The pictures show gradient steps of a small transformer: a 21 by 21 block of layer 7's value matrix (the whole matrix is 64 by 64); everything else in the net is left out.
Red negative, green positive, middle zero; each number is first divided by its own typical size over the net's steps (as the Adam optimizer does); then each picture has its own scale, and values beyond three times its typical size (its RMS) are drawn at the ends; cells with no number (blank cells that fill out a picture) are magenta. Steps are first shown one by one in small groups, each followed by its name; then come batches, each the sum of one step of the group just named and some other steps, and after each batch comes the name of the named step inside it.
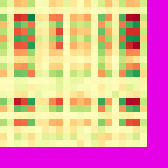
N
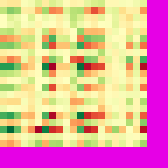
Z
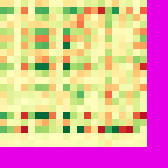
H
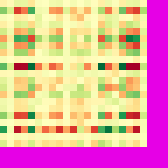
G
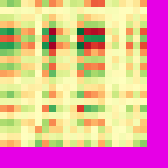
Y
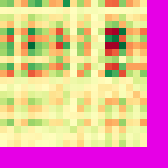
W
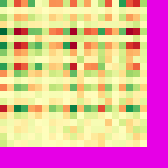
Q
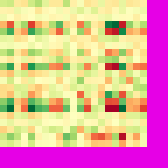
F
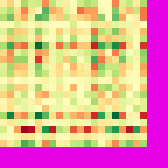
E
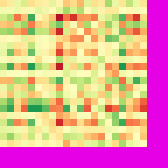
F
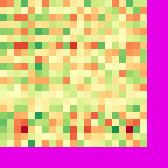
E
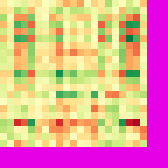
N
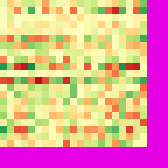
G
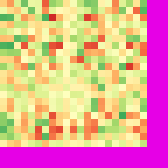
G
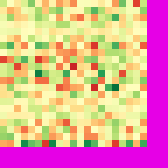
E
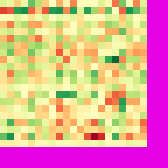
F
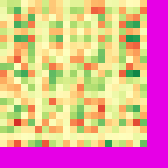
N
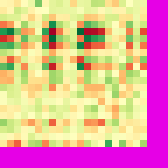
Y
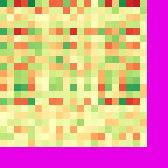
Q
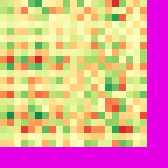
E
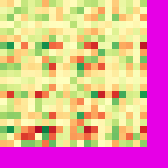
Z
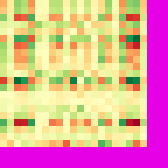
N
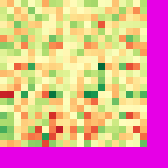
G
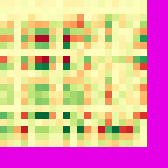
H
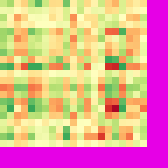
F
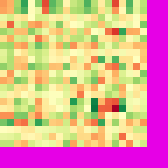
F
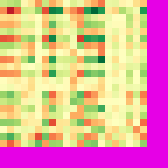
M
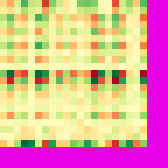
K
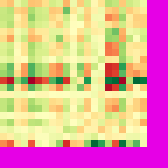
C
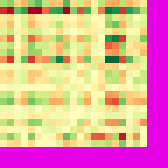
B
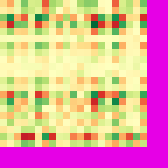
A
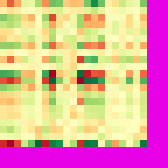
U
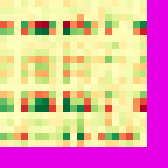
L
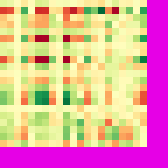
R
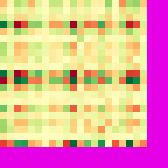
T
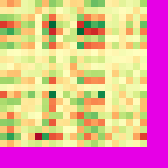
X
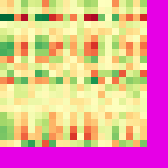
K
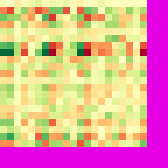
B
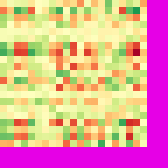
T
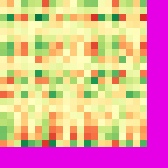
K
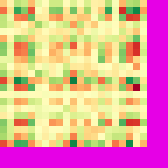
T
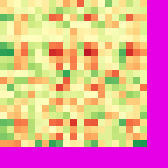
C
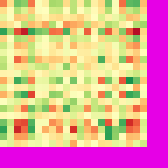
L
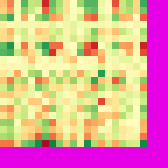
K
